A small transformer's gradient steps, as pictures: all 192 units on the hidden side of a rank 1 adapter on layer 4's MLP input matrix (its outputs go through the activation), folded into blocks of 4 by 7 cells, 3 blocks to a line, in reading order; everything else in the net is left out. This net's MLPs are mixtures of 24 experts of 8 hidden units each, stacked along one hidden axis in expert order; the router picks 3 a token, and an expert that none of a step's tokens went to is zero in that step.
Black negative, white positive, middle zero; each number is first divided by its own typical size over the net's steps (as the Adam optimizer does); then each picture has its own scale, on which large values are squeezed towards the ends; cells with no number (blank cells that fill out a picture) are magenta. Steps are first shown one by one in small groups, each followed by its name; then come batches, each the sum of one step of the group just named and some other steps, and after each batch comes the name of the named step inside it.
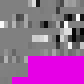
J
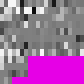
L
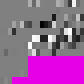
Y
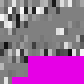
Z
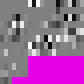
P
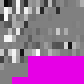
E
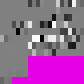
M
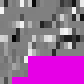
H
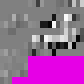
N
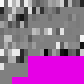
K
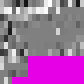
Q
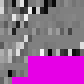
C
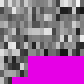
K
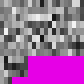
M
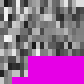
E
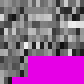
P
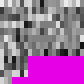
K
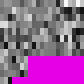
J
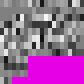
M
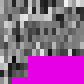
C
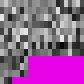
N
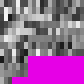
E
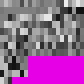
N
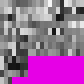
Q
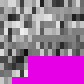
L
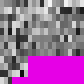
Q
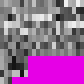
J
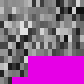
H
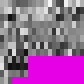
Q
